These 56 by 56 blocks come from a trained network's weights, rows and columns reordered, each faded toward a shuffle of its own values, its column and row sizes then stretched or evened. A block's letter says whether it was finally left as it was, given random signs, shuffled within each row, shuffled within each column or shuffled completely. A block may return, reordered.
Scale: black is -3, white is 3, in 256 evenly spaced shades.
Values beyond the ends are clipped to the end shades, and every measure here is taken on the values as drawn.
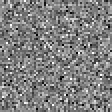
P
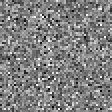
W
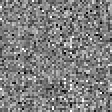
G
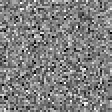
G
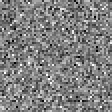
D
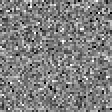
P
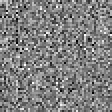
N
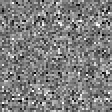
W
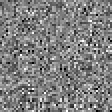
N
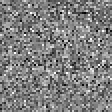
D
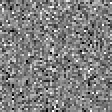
G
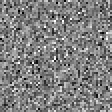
G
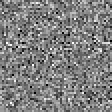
D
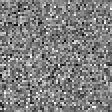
D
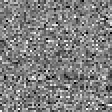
N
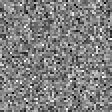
P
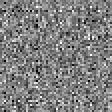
N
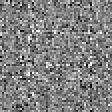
W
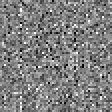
N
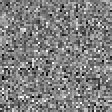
W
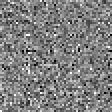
W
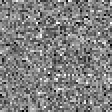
W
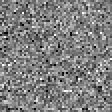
D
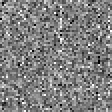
G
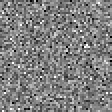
P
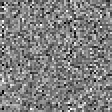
G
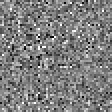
W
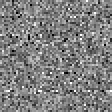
D
